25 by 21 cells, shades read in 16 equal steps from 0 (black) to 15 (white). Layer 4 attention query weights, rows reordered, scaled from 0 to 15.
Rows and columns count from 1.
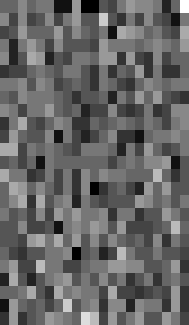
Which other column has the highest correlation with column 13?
20
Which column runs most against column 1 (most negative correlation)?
8
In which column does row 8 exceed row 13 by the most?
5
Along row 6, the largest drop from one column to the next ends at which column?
17
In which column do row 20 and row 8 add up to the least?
9
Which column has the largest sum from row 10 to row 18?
2
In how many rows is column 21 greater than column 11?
11
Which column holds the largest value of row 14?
18
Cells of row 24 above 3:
16
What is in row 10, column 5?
4
